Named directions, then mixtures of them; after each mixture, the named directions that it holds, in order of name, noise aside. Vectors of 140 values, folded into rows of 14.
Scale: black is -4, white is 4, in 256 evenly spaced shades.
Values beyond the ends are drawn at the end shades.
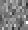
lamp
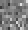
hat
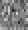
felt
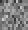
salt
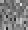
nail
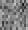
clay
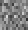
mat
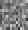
hat, lamp, mat.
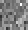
hat, nail.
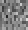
felt, mat, nail.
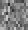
felt, hat.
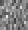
lamp, mat, salt.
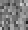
clay, hat, lamp.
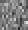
lamp, nail.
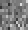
hat.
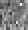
felt, hat, nail.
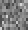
clay, hat, mat.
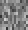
felt, lamp, nail.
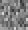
clay, felt.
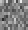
salt.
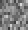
hat, salt.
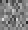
lamp, salt.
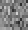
clay, felt, hat.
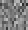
clay, mat, nail.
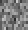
nail, salt.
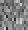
nail.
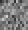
salt.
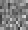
hat, lamp.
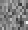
lamp, nail.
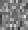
hat, lamp, salt.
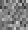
clay, hat, salt.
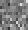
hat.
